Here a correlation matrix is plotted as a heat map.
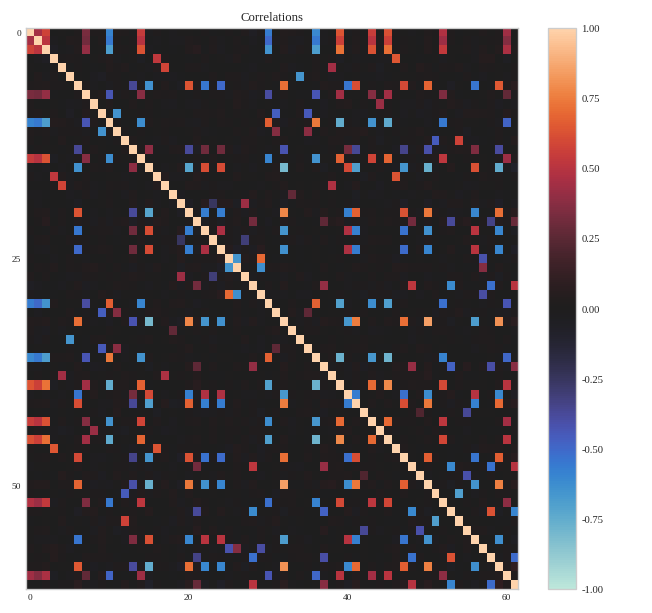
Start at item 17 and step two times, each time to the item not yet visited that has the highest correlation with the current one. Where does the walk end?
38
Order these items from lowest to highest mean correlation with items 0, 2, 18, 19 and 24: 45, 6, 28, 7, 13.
6, 28, 13, 7, 45
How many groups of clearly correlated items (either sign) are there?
13
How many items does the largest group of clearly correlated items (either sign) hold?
13
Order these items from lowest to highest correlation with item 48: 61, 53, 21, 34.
53, 34, 21, 61
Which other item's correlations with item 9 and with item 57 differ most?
11
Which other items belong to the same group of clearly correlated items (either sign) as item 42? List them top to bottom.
49, 55
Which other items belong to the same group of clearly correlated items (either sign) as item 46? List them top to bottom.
3, 16
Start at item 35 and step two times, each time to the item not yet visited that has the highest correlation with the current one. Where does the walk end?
31
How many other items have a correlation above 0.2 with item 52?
9
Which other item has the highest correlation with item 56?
15
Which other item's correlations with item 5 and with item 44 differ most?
34
